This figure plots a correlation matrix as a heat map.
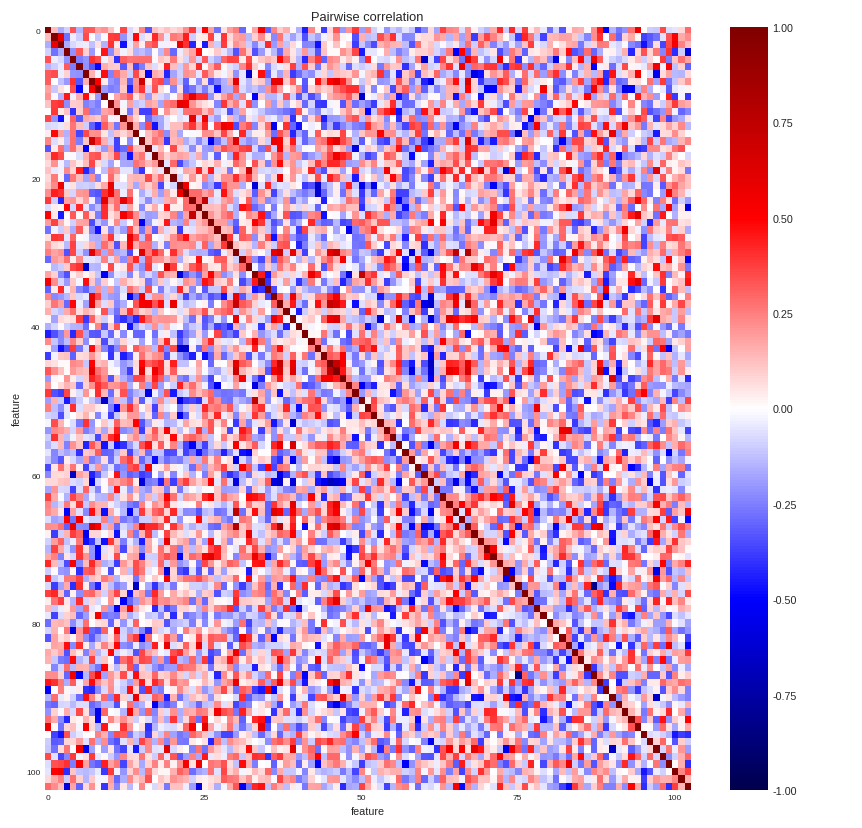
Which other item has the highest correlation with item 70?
71
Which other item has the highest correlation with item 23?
25
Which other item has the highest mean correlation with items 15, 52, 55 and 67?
37
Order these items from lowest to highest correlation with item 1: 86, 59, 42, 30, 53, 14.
86, 42, 59, 30, 53, 14
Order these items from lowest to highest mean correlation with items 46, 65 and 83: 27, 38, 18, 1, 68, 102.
27, 38, 102, 68, 1, 18
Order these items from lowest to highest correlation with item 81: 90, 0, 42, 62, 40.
42, 0, 40, 90, 62
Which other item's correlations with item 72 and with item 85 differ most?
26
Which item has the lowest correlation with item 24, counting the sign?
102
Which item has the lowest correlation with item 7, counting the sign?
61
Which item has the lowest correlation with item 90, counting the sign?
97
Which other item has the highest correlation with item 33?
50
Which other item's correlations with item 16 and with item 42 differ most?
49
